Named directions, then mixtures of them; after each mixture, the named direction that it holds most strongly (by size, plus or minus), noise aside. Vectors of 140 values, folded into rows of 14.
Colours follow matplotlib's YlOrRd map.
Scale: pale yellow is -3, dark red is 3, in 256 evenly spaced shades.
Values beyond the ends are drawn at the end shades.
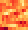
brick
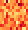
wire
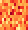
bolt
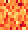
wire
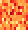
bolt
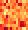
wire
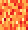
bolt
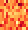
wire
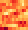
brick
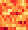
brick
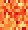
wire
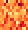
wire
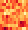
brick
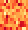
wire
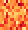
wire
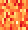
wire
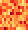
bolt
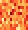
bolt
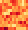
brick
